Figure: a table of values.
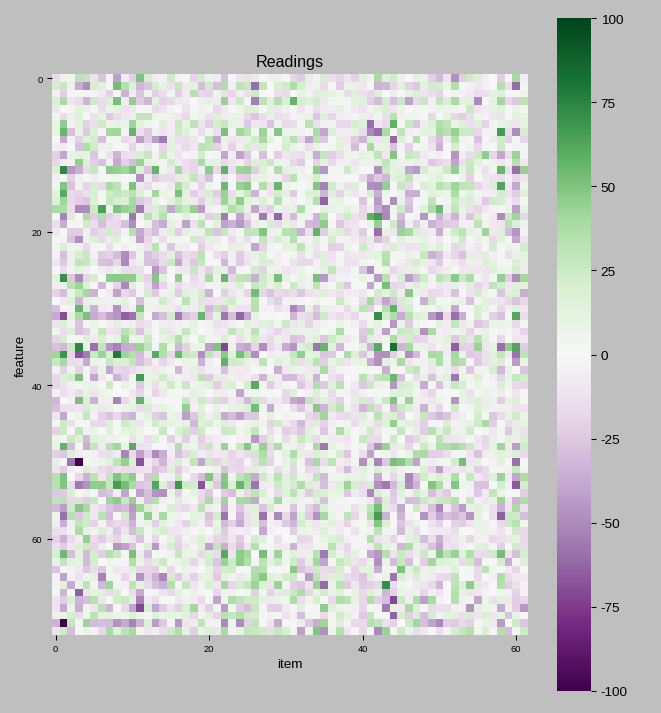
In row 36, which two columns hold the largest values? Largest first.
8, 1
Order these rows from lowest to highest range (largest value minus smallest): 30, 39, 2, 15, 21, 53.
2, 21, 15, 30, 39, 53
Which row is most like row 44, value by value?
19
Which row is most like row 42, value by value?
30
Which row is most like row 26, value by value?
12
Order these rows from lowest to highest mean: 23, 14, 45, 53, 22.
23, 22, 45, 53, 14
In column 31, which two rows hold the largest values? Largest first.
3, 64
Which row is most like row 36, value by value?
53
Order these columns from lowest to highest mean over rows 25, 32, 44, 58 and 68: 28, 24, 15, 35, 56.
24, 56, 15, 28, 35
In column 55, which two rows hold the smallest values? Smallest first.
3, 68
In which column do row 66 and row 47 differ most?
26
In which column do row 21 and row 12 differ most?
1
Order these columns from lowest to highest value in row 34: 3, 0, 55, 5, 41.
0, 5, 3, 41, 55
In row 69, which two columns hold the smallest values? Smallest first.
11, 43
